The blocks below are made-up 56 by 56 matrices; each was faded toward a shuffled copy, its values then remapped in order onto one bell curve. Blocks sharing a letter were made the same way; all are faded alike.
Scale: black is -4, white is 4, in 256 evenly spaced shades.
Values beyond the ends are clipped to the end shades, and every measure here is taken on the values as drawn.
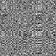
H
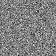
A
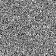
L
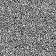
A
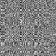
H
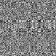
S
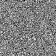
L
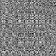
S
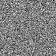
L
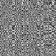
H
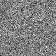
A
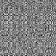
H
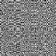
H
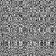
H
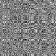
H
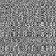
H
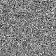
L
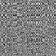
H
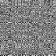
S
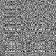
S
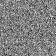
A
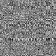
S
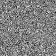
L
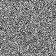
L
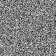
A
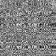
S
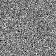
A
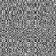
H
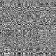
S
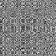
H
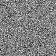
A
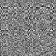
S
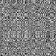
H
